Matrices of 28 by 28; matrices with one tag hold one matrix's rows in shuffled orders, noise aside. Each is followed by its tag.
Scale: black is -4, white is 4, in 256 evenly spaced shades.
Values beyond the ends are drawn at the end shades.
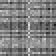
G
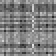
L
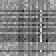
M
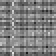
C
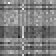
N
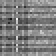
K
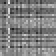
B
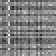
B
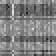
C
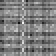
N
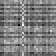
N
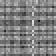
L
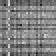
B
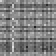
C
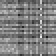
M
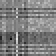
K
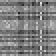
M
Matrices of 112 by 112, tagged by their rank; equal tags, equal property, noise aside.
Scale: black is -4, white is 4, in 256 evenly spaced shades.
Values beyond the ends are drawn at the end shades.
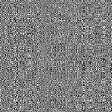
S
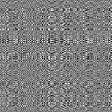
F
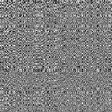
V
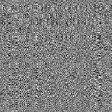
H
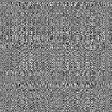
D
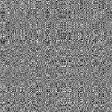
D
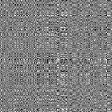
F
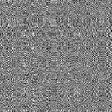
H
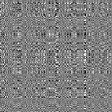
V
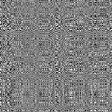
D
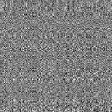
H
